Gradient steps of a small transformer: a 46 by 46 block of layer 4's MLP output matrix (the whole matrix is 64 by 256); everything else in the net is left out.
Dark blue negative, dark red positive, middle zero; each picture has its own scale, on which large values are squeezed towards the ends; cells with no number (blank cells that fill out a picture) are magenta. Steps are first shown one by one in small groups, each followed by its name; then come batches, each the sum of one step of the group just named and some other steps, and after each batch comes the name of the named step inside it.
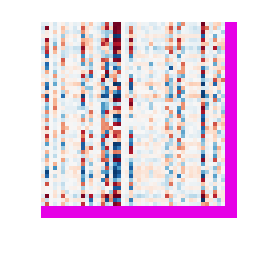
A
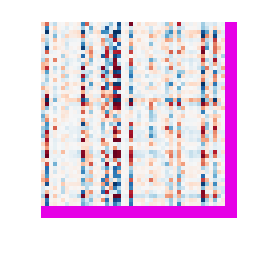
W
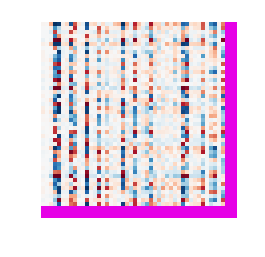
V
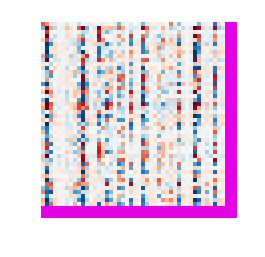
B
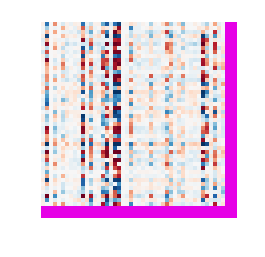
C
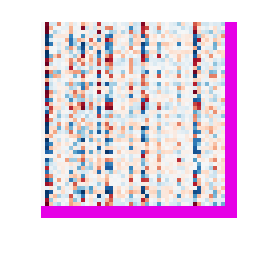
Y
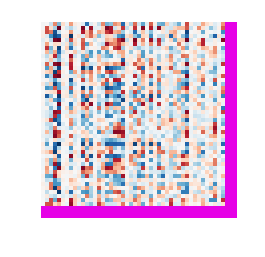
V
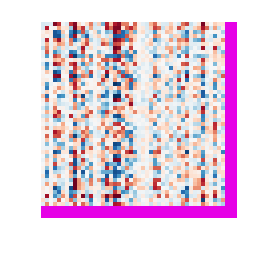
A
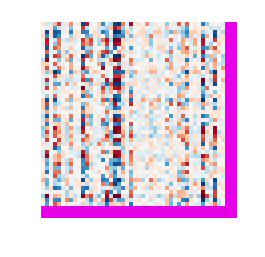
W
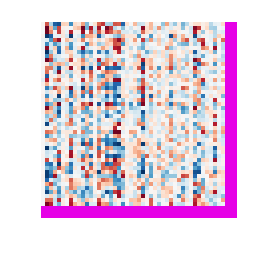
V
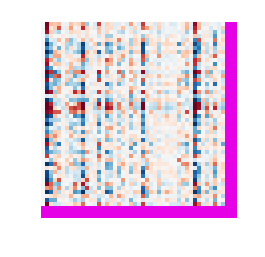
Y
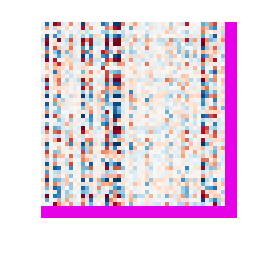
C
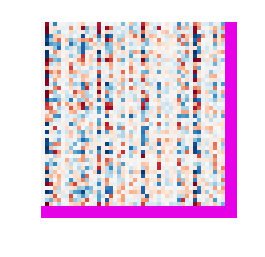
Y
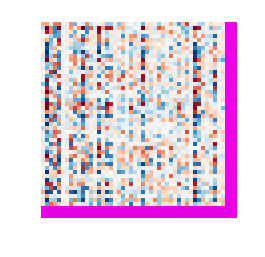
B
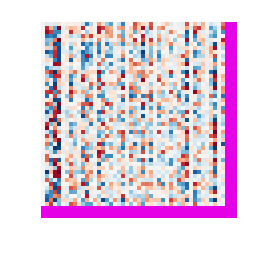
V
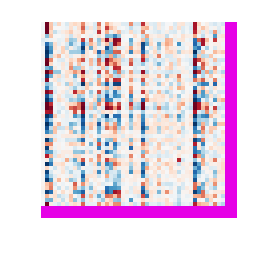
Y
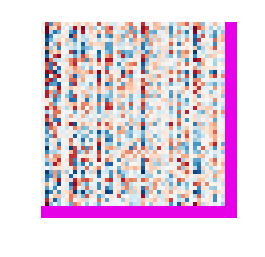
Y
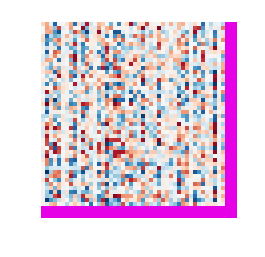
W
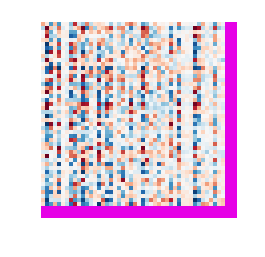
B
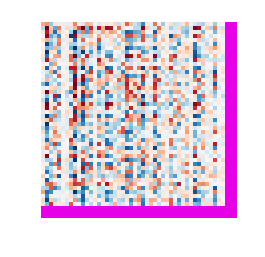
B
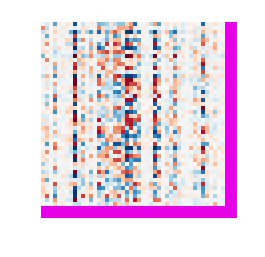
C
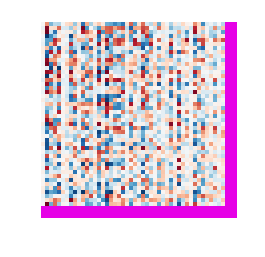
Y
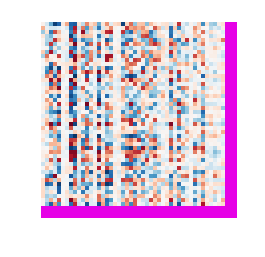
V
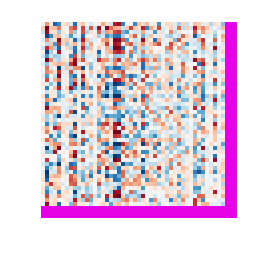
A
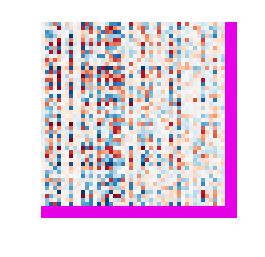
W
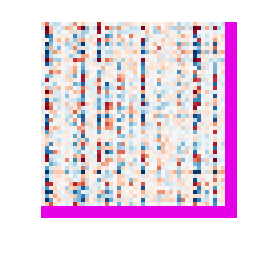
B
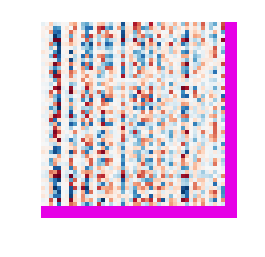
V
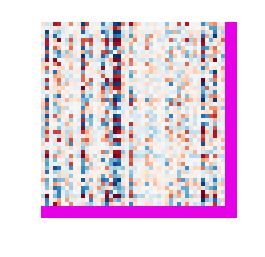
W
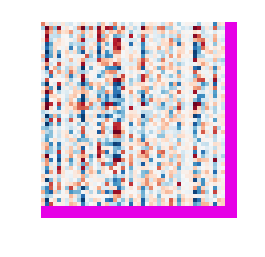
B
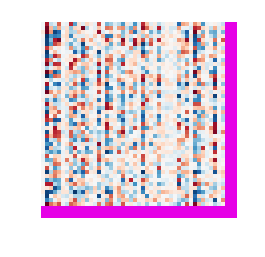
Y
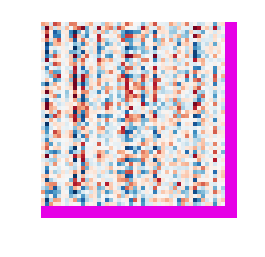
B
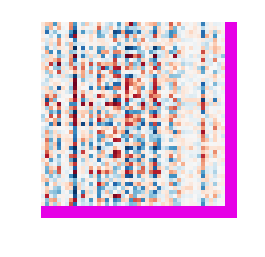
W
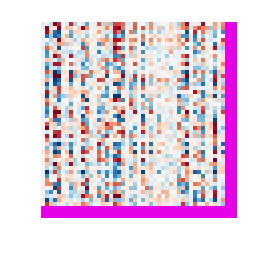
A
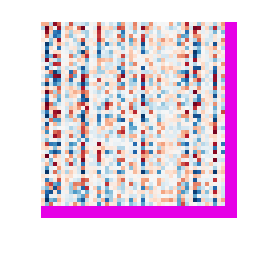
B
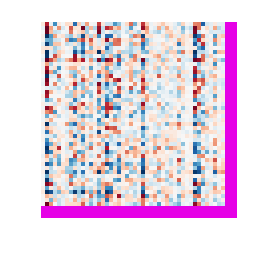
Y
